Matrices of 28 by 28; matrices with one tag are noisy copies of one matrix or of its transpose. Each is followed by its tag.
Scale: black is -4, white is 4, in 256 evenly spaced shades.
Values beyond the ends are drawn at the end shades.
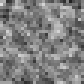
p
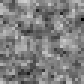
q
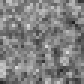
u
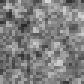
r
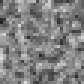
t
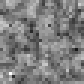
q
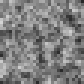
u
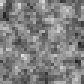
p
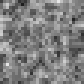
t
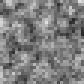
q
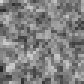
p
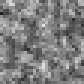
q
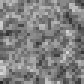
u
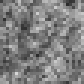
r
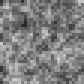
r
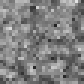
u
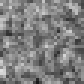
u
